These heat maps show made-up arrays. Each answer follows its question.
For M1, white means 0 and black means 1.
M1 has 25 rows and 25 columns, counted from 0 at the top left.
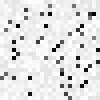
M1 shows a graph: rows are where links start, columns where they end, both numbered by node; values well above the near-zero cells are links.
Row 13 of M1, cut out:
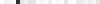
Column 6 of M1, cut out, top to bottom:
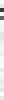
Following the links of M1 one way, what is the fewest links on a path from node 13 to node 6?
2
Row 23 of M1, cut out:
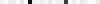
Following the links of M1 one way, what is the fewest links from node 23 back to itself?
4
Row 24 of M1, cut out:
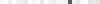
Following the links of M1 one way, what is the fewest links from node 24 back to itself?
3
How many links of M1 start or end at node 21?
5
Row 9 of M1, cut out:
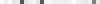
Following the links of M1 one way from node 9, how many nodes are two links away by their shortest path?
5
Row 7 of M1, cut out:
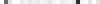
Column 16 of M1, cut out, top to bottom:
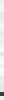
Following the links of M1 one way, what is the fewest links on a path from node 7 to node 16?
4
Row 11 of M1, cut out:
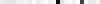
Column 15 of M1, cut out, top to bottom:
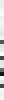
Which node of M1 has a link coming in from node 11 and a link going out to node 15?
node 14
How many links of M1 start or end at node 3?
9
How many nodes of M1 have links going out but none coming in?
1
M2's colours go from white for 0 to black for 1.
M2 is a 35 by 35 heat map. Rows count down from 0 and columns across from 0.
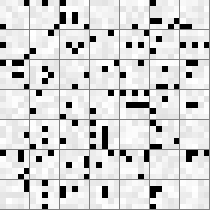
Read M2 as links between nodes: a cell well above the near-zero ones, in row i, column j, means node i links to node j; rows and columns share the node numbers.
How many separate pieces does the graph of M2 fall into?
3
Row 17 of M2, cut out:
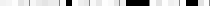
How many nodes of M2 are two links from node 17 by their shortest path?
10
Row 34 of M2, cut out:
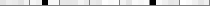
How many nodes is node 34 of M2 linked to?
2
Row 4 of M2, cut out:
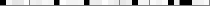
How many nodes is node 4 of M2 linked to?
7
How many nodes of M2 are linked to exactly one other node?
5
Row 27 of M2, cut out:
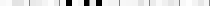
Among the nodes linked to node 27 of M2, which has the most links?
node 14
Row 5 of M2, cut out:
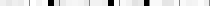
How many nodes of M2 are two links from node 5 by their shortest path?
5
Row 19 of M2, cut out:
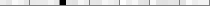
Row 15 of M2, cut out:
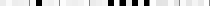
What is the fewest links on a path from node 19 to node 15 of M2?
5
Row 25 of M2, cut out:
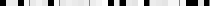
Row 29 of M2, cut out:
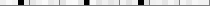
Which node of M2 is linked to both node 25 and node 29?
node 3
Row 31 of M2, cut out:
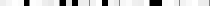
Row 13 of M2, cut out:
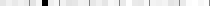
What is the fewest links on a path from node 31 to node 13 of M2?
4
